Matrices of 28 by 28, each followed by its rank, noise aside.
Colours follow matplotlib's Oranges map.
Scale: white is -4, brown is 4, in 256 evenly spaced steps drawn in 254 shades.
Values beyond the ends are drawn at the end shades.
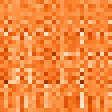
three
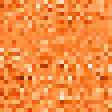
four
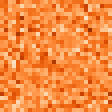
six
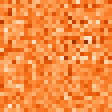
six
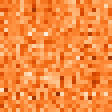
six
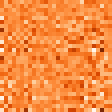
three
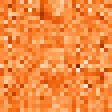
five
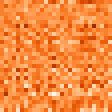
four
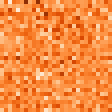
seven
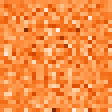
five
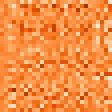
five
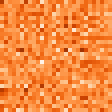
four
